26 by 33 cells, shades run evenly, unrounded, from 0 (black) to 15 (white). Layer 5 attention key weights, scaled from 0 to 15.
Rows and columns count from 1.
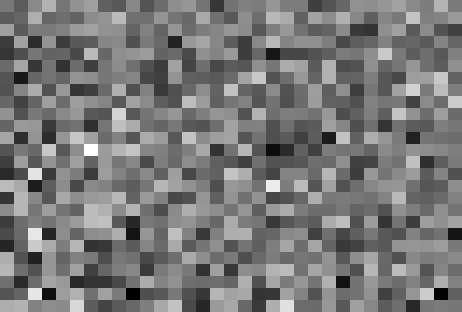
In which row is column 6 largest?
26
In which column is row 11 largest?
9
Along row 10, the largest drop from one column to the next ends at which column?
10
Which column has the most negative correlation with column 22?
25
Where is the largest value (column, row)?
7, 13
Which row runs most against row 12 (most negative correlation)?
6
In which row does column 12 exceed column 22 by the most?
12
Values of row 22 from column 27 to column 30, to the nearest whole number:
10 6 5 8
